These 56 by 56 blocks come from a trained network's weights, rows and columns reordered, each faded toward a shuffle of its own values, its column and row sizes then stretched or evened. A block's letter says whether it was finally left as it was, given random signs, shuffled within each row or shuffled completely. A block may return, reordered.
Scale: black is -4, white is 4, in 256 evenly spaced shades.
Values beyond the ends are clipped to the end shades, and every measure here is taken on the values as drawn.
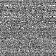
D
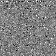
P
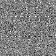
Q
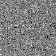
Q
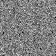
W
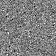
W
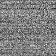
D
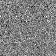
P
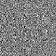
D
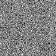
Q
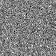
W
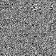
Q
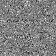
P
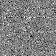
P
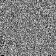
Q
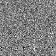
Q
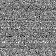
P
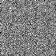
D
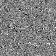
P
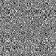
D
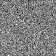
W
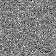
W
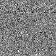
Q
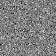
P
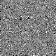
Q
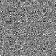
D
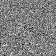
P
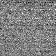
P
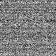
P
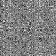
D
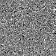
Q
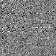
Q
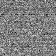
P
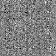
D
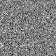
P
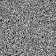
P
